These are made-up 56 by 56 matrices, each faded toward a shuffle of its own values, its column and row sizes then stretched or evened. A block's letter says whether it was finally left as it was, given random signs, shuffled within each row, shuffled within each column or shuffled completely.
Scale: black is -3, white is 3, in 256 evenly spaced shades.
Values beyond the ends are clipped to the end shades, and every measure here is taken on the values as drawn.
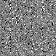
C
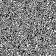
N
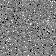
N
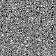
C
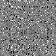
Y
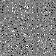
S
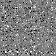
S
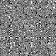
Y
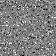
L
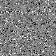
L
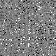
Y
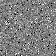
N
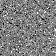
N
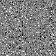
C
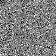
C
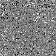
S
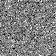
N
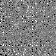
S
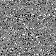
L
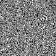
C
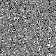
C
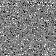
L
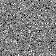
L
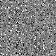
C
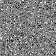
L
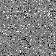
S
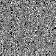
C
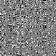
Y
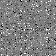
S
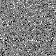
L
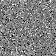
N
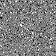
L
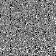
S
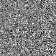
S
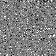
L
